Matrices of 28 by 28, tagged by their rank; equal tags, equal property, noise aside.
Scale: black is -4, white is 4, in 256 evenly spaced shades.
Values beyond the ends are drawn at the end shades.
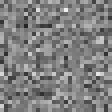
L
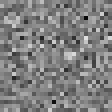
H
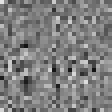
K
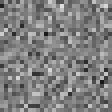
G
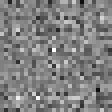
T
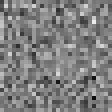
H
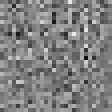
K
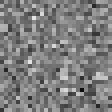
H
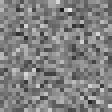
H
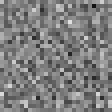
G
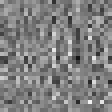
K
